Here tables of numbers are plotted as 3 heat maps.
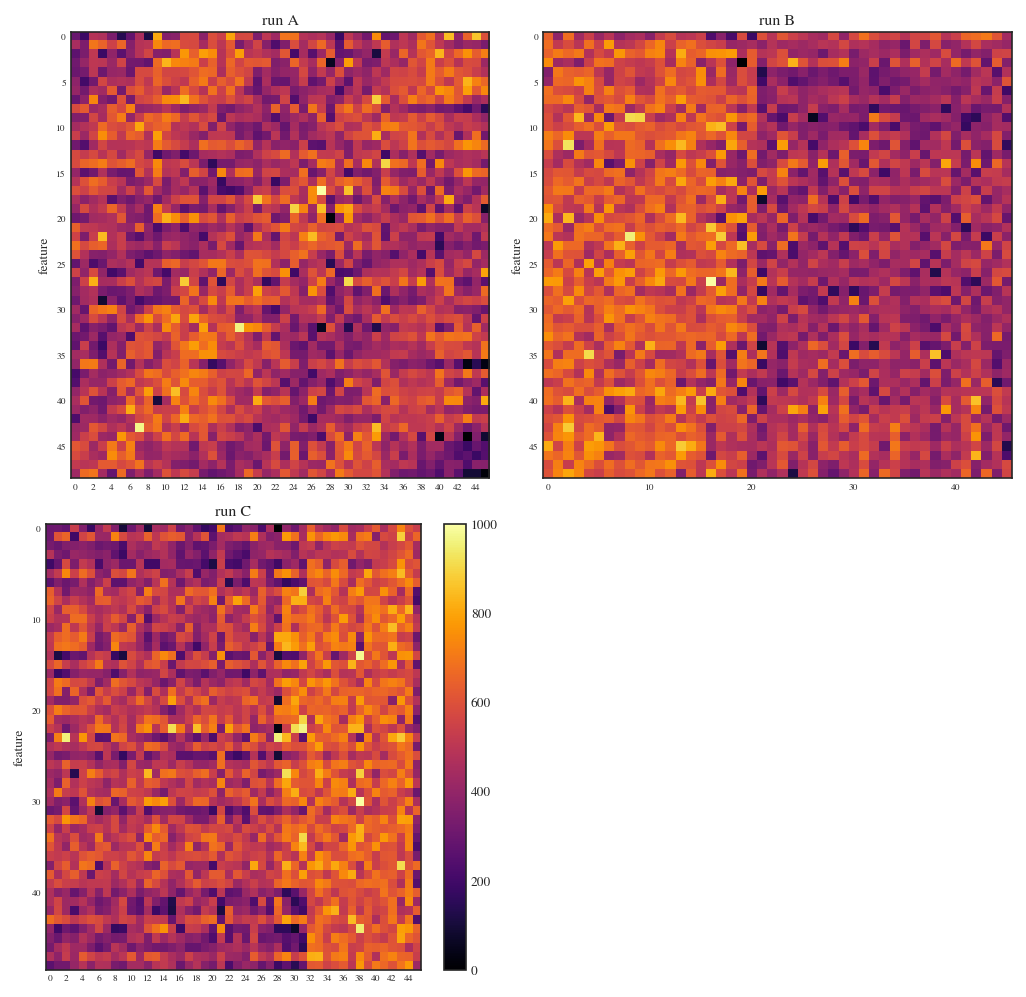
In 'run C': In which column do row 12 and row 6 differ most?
29
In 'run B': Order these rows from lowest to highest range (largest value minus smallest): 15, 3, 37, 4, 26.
37, 15, 4, 26, 3
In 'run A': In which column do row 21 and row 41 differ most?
12
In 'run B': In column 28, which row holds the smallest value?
28
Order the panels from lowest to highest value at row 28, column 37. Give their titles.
run A, run B, run C
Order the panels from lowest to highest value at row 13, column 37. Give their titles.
run B, run A, run C
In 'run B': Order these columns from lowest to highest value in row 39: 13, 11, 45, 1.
45, 1, 13, 11
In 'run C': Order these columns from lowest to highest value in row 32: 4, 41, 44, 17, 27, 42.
17, 27, 42, 4, 41, 44
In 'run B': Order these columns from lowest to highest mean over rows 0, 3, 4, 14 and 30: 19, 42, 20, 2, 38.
19, 38, 20, 42, 2
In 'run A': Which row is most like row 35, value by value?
34
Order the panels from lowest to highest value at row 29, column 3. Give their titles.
run A, run C, run B
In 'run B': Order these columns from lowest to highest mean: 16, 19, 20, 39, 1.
39, 19, 20, 16, 1
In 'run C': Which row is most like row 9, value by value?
11
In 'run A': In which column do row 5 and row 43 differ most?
43
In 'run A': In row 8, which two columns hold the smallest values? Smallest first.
45, 43
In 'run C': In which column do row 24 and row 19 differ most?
28
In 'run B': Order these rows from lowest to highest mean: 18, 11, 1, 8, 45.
8, 18, 1, 11, 45
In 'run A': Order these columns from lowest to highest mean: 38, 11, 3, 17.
3, 38, 17, 11
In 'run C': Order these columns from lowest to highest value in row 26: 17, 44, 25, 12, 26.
12, 17, 26, 25, 44
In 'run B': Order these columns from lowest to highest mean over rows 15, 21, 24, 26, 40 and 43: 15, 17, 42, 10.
42, 10, 17, 15
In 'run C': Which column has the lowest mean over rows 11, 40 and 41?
30
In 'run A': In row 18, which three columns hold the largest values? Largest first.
20, 41, 26
